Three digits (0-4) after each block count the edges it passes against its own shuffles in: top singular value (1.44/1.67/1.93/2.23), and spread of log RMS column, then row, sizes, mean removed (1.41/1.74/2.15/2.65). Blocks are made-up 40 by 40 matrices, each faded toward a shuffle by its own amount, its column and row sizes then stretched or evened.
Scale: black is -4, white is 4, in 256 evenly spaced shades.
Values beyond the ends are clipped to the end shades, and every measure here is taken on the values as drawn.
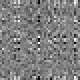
4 3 2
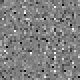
0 2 0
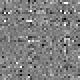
0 2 3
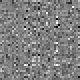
2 3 0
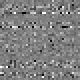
0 1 4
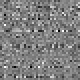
2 0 4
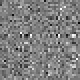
3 1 1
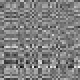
4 1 4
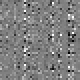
3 4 0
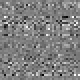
3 0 4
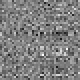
3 1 2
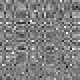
4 0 2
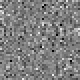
2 1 0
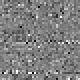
2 0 2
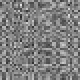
4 3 2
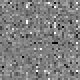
0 2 2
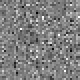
2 2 0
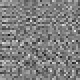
3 0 2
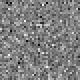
0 0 0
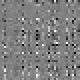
3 4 3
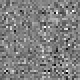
1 2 2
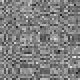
4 0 1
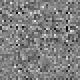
2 1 2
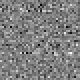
0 0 3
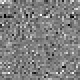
2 0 2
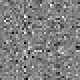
1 2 1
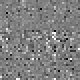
1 1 2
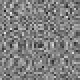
3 2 1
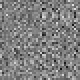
3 2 0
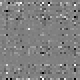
2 2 4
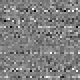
1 0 4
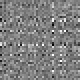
4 3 3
